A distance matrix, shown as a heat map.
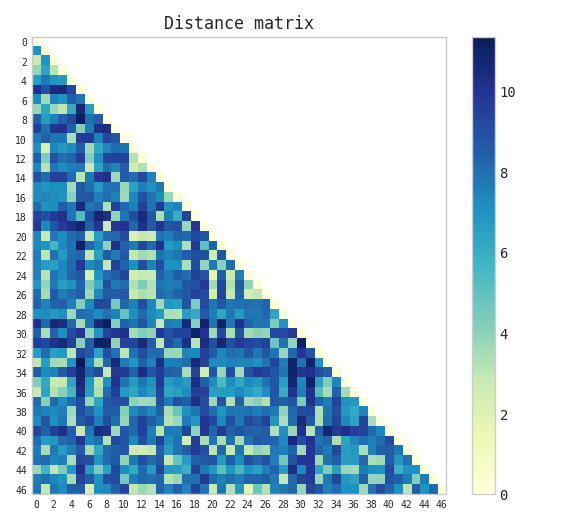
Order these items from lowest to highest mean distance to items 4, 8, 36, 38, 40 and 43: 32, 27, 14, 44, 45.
32, 45, 44, 27, 14
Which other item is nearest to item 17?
41
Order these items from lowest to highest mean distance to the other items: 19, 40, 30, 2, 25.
25, 2, 30, 40, 19
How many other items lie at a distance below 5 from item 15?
9
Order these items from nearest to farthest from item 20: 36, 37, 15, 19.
37, 36, 15, 19
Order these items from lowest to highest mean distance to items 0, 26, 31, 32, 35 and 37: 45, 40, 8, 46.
46, 45, 40, 8
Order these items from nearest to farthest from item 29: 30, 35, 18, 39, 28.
18, 28, 39, 30, 35
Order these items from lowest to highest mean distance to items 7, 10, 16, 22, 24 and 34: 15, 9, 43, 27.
15, 43, 27, 9
